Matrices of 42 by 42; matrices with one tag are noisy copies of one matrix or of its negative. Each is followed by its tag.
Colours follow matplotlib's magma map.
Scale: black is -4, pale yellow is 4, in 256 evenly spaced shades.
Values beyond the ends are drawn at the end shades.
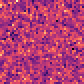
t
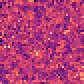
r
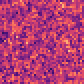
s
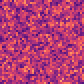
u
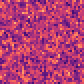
t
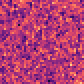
s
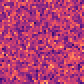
u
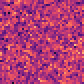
u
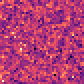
r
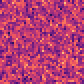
t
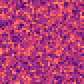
t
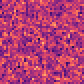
t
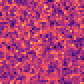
u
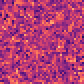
r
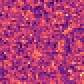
r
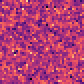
u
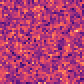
r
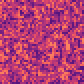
r
